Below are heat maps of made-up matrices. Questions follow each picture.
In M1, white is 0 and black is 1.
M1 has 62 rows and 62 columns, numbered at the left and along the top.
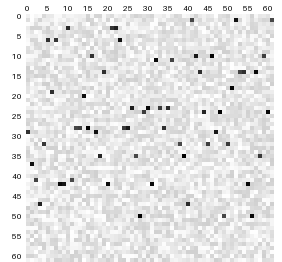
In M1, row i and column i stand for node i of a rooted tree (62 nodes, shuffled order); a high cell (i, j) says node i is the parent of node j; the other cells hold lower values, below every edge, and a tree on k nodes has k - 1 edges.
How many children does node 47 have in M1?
2
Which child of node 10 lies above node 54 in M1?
42
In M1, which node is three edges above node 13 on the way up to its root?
32
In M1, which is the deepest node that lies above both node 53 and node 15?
28
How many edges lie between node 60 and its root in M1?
8
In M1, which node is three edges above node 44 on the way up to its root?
50
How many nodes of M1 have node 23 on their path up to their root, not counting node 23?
9
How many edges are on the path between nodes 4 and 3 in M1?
7
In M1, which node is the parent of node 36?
11
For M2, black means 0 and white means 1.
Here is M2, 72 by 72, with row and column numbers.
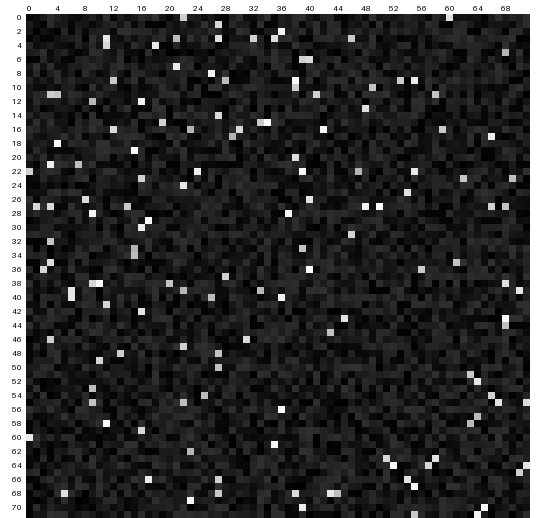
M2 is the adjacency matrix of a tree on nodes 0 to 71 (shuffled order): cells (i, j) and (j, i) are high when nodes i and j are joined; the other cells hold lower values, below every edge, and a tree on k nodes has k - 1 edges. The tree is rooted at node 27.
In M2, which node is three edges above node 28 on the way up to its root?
68
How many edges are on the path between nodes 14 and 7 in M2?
4
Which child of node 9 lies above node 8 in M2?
55
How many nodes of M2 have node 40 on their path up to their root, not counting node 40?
5
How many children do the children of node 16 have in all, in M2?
2
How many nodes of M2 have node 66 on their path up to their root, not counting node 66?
4
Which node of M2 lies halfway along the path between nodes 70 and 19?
33
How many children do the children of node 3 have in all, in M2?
6
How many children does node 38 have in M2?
3
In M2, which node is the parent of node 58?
11
